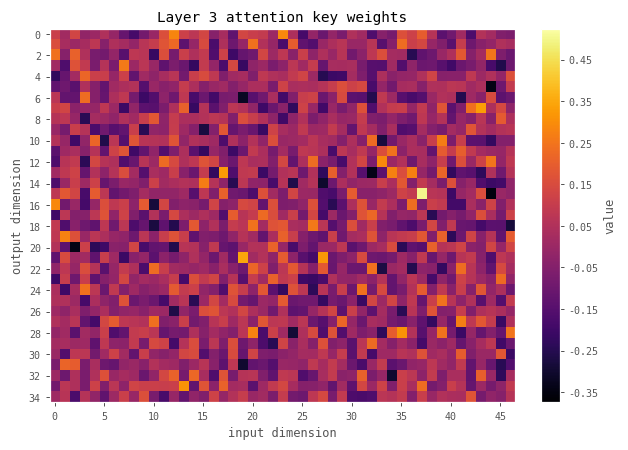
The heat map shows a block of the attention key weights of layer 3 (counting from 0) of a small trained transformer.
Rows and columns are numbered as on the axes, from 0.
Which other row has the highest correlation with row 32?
0
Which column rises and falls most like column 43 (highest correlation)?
31
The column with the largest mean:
23
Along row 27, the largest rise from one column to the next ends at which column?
41
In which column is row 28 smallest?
24
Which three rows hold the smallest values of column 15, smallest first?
9, 11, 30
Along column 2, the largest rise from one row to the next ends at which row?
21
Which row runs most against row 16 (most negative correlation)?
22
